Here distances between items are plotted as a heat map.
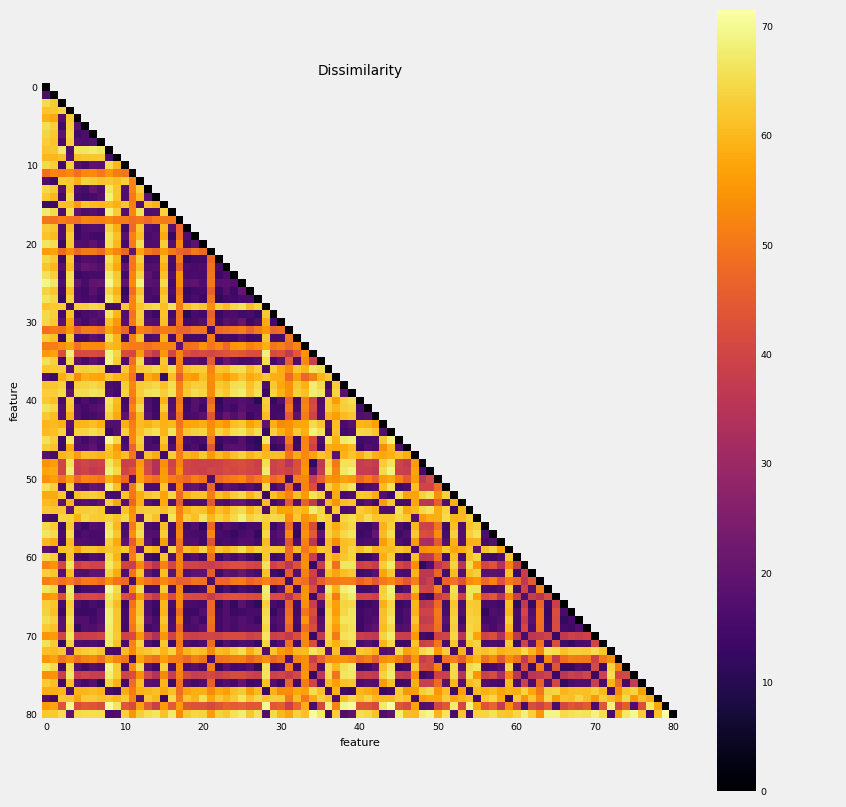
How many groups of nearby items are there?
6
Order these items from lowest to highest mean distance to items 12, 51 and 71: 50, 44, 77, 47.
47, 50, 77, 44
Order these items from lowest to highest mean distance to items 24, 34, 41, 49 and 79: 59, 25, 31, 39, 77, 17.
25, 31, 17, 59, 77, 39
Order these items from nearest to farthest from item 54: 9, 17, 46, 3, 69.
9, 3, 17, 46, 69
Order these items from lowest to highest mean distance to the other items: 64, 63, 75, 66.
66, 64, 75, 63
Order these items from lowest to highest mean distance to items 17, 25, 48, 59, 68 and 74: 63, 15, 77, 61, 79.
61, 79, 63, 15, 77
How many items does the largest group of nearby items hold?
42
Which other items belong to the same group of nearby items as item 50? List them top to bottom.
11, 21, 31, 63, 73
